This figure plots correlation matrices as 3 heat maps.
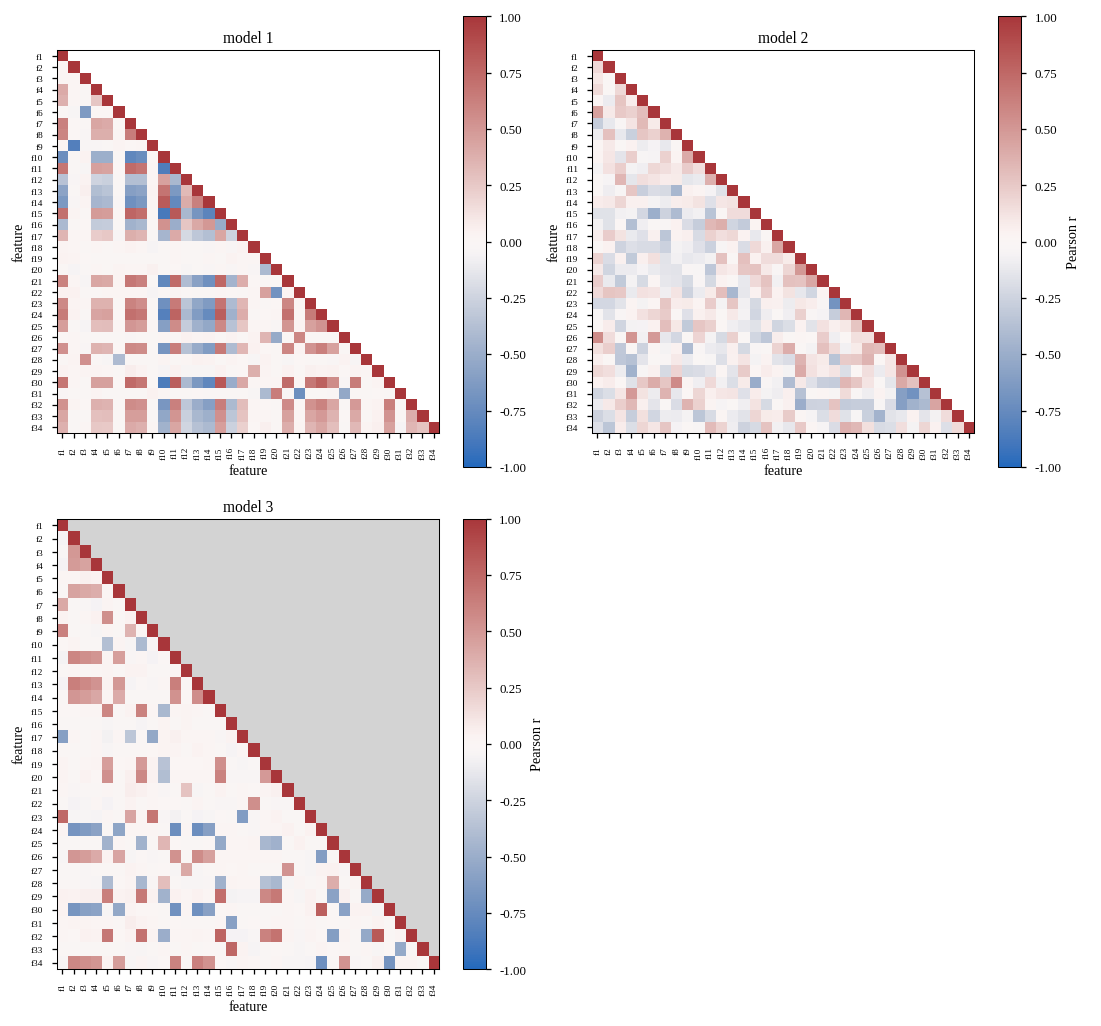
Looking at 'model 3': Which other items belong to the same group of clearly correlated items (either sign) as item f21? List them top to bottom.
f12, f27
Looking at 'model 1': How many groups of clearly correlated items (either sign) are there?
5
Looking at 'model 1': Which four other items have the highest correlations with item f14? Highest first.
f10, f13, f16, f12
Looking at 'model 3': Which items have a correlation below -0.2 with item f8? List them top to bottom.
f10, f25, f28
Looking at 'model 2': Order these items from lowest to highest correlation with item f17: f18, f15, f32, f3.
f15, f32, f3, f18
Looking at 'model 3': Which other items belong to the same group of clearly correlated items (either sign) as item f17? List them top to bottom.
f1, f7, f9, f23
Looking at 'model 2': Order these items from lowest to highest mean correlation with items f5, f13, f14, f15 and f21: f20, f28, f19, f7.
f7, f28, f19, f20
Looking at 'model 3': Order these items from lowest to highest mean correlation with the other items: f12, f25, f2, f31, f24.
f24, f25, f31, f12, f2
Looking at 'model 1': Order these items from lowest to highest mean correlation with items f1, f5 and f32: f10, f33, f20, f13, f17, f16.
f10, f13, f16, f20, f17, f33
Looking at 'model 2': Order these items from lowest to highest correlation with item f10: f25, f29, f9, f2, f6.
f29, f6, f2, f25, f9
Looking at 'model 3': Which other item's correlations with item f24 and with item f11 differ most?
f30
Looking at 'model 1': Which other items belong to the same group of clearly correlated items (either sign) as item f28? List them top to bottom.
f3, f6
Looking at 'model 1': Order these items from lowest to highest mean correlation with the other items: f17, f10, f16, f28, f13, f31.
f10, f13, f16, f31, f28, f17
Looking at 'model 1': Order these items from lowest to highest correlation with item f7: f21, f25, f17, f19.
f19, f17, f25, f21
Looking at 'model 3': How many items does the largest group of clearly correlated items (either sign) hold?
11
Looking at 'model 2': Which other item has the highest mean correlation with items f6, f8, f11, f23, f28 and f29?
f30
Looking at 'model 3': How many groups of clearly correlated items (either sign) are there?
6
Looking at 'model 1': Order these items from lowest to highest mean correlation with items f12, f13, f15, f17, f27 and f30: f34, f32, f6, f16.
f16, f6, f34, f32
